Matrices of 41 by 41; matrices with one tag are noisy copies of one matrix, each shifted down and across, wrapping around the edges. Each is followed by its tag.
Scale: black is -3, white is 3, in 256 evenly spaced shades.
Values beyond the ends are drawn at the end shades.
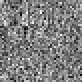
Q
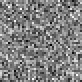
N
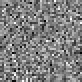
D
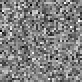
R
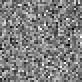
D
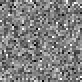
R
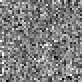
Q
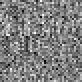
Q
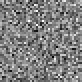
D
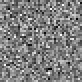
D
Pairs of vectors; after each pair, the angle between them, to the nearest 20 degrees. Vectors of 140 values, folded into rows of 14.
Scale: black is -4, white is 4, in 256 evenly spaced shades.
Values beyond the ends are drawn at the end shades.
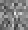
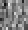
80 degrees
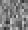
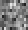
120 degrees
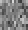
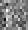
100 degrees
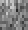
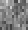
60 degrees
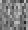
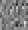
120 degrees
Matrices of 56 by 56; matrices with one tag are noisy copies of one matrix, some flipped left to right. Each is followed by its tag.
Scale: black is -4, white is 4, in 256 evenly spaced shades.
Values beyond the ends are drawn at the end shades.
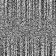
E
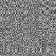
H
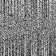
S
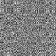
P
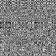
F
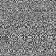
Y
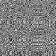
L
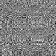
L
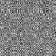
P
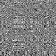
L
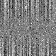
E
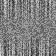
E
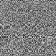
Y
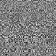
Y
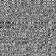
F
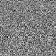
Y
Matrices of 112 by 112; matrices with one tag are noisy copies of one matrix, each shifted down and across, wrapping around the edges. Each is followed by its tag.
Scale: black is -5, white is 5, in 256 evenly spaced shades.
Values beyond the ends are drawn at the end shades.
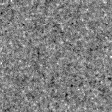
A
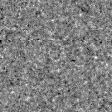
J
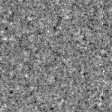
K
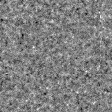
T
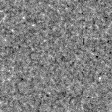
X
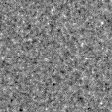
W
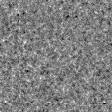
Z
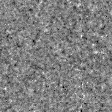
K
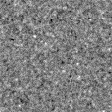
J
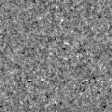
Z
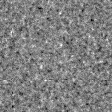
W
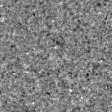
J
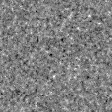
X
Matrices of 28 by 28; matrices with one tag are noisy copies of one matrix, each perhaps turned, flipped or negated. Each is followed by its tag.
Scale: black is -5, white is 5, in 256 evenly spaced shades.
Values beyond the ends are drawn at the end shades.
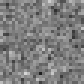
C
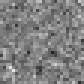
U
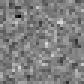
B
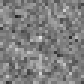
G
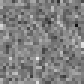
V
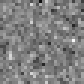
C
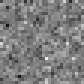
V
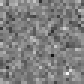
U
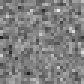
C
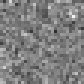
U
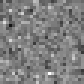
C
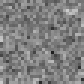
U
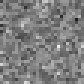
V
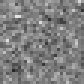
B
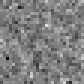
V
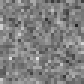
V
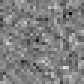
B
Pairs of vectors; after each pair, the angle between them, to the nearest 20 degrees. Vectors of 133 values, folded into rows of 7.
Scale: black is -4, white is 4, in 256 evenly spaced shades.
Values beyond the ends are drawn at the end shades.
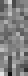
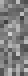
120 degrees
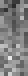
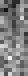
20 degrees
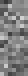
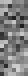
160 degrees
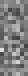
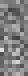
20 degrees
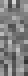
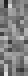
140 degrees
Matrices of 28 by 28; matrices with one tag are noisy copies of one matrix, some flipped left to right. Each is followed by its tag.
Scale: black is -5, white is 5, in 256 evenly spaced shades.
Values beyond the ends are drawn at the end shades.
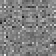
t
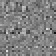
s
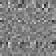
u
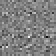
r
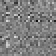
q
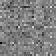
t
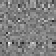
u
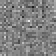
t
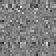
u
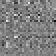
q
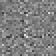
r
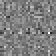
s
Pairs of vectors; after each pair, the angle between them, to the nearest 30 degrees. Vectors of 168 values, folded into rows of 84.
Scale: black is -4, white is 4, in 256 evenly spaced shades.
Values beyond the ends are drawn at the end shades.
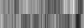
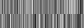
60 degrees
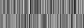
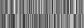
120 degrees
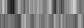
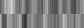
120 degrees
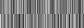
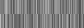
30 degrees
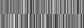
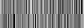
120 degrees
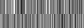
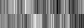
60 degrees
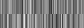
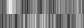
60 degrees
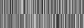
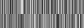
30 degrees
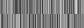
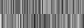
60 degrees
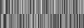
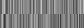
30 degrees
